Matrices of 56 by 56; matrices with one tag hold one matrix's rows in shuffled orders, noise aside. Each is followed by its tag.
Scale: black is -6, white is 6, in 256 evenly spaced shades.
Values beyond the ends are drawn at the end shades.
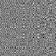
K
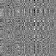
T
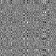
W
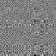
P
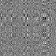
W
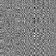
T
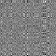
W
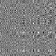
K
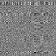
P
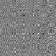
K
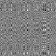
W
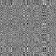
W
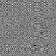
P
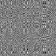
W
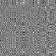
K
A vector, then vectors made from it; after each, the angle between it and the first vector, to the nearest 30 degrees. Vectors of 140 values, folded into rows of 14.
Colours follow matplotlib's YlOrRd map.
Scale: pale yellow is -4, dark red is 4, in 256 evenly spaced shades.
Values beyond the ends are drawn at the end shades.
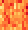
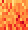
90 degrees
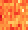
120 degrees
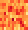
90 degrees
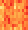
30 degrees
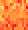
60 degrees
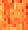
30 degrees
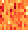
150 degrees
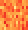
60 degrees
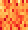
90 degrees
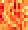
150 degrees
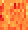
150 degrees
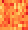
30 degrees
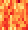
60 degrees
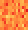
90 degrees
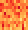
90 degrees
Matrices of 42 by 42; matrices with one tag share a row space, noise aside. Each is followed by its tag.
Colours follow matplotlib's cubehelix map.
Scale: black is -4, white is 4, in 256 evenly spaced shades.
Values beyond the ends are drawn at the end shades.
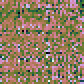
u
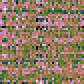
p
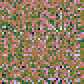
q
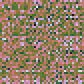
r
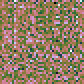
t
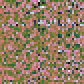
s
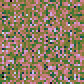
q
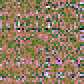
u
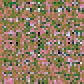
s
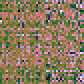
u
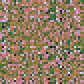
q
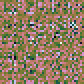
t
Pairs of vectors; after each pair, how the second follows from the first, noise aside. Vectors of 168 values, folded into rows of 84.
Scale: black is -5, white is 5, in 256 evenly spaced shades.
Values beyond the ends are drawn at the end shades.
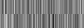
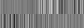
wrapped around, partly zeroed.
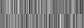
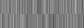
wrapped around, shrunk.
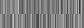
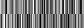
wrapped around, negated, scaled up.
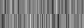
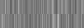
negated, shrunk.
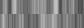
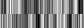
wrapped around, negated, scaled up.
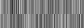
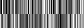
wrapped around, negated, scaled up.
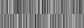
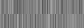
shrunk.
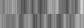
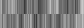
copied.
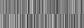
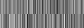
copied.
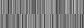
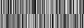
scaled up.
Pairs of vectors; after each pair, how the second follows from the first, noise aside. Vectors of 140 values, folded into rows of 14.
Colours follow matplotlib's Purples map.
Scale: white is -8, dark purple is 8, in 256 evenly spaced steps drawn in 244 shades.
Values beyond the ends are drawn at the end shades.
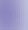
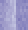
wrapped around.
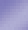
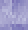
wrapped around.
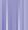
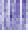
reversed, scaled up.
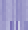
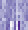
negated, scaled up.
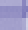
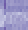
wrapped around, negated.
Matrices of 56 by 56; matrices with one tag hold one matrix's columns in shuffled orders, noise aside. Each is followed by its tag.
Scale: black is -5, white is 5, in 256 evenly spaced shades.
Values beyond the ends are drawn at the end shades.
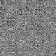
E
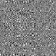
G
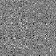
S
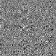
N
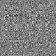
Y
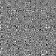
N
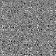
N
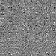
E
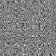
G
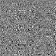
N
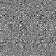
Y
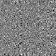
G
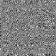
G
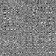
E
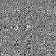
N
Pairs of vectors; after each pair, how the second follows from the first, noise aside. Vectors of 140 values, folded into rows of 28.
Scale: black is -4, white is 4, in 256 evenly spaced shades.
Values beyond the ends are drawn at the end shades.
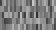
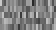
negated.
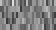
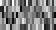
scaled up.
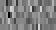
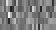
negated.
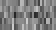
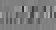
wrapped around, negated, partly zeroed.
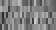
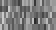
negated.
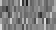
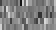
sign-scrambled.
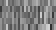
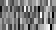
scaled up.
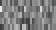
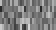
negated.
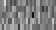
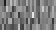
negated.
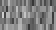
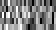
scaled up.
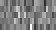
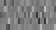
wrapped around, negated, partly zeroed.
